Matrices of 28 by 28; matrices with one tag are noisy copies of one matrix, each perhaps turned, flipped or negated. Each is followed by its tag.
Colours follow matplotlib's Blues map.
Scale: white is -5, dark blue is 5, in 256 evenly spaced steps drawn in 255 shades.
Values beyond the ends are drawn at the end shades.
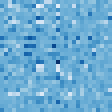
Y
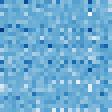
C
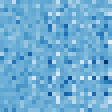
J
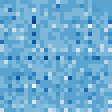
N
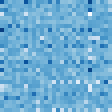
C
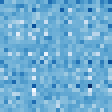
N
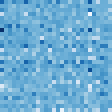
C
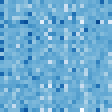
C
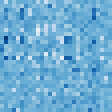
Y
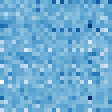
C
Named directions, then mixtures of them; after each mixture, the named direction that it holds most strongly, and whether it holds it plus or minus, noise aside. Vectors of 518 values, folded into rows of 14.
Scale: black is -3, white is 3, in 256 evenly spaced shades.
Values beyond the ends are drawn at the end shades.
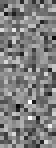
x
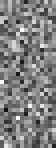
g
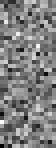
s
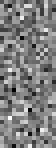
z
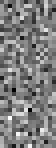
z, plus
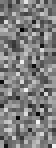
g, minus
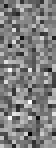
x, plus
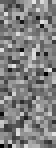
s, plus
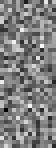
g, plus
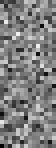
s, plus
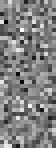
g, plus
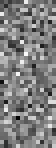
g, minus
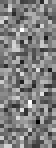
g, plus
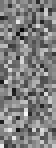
g, minus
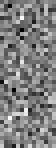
z, plus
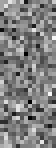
x, minus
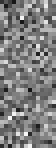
s, plus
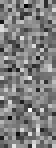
z, minus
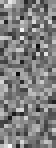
s, minus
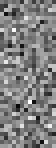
x, plus
